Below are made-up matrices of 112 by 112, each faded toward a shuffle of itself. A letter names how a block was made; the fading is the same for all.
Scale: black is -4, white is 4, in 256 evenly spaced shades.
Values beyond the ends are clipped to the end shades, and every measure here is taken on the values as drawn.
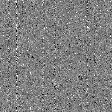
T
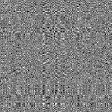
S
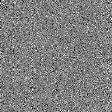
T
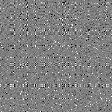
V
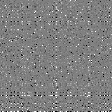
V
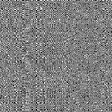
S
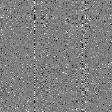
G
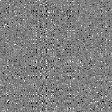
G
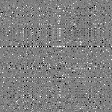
V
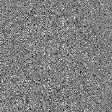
T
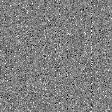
T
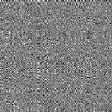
S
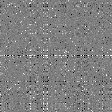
V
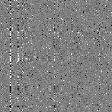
G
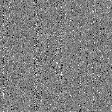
T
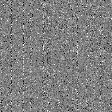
T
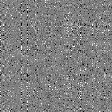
G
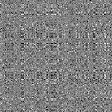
S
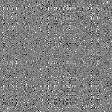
G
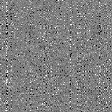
G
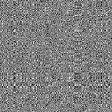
S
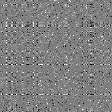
V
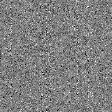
T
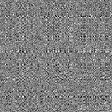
S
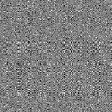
S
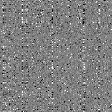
G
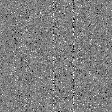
T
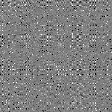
V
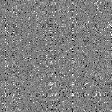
G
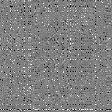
V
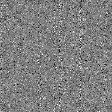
T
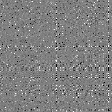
V
